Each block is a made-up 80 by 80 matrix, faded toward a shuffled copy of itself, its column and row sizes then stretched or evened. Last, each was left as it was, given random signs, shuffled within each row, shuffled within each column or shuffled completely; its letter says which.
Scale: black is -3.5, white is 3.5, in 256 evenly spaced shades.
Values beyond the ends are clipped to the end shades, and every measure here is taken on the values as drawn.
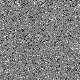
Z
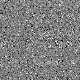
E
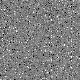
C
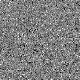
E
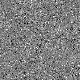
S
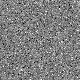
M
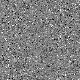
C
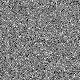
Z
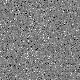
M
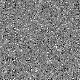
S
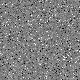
M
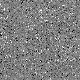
S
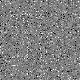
E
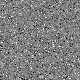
M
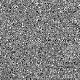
E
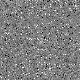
E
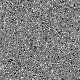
M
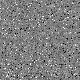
Z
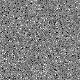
S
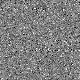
Z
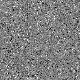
C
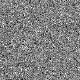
S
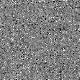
E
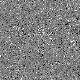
S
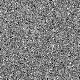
C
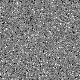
M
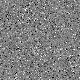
Z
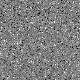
S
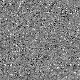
Z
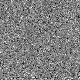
Z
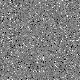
E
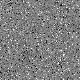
C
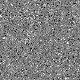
Z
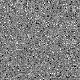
E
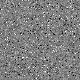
Z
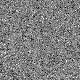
M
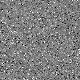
Z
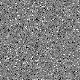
E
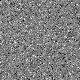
M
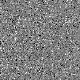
S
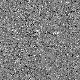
S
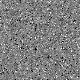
S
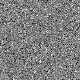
C
